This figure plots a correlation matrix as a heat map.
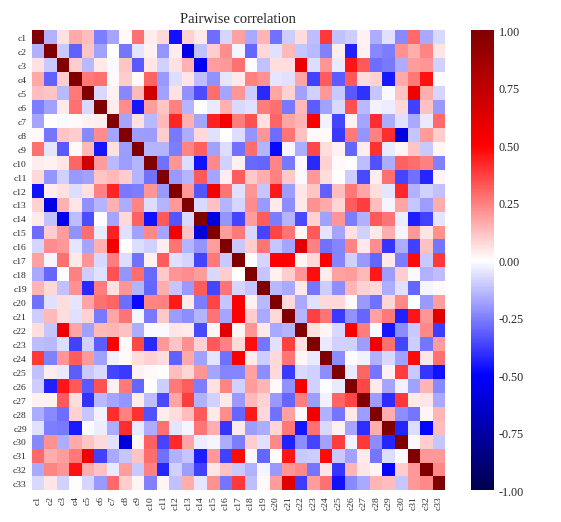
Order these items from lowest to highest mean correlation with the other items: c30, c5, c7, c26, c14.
c14, c30, c5, c26, c7
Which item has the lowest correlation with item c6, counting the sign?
c9
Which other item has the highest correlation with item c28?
c23
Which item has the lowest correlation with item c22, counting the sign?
c29
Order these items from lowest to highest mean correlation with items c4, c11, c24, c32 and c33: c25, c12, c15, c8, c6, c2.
c25, c12, c2, c15, c6, c8
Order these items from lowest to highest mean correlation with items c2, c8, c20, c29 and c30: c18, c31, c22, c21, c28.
c22, c18, c28, c31, c21
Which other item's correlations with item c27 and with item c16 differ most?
c7
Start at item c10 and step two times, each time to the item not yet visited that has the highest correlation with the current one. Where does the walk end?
c31
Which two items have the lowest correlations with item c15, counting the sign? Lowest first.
c14, c19
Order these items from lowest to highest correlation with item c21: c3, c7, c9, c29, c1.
c1, c9, c3, c7, c29
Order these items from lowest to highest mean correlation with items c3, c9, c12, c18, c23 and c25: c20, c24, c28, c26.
c24, c20, c26, c28
